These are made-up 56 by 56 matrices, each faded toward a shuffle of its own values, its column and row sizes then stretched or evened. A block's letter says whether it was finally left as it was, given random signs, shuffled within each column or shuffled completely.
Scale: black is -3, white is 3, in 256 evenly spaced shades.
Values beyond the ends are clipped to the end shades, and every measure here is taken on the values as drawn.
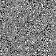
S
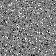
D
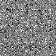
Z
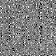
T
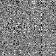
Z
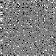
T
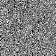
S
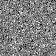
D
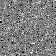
D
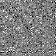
T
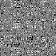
T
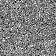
D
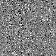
S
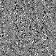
S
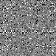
T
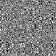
T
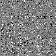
Z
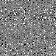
Z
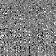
T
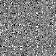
Z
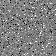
D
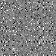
T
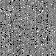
S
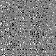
T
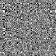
T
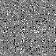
Z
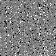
S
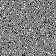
D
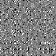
T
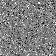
D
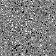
S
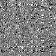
T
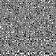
T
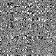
T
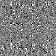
T
